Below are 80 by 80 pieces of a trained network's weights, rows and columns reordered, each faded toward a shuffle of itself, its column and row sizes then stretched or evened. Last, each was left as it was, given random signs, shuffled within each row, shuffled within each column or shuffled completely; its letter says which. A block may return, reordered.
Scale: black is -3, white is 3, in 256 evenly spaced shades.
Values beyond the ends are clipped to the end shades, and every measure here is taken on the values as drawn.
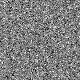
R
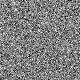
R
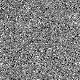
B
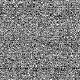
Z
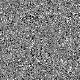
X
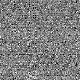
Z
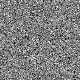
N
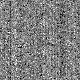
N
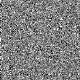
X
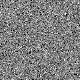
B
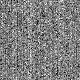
N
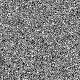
R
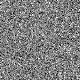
N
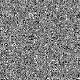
Z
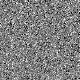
X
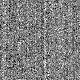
N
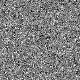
N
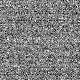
B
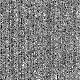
N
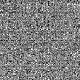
Z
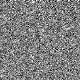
Z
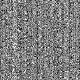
Z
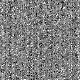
Z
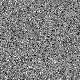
B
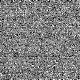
B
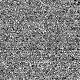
B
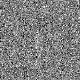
X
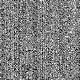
Z
